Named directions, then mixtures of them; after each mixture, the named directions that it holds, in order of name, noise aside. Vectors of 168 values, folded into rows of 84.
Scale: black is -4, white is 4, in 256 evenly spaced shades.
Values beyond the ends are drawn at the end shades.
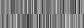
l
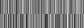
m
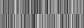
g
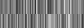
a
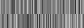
l.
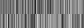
a, g.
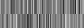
l.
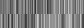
a, g, l.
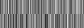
m.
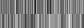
a, g, l.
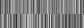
l, m.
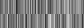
a, m.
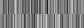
g, m.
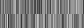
a, g, m.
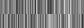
a.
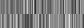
a, l.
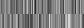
a, l.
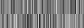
l.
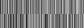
m.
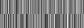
m.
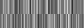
a, g.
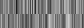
a, l, m.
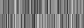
g.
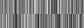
g, l.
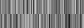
a, l.
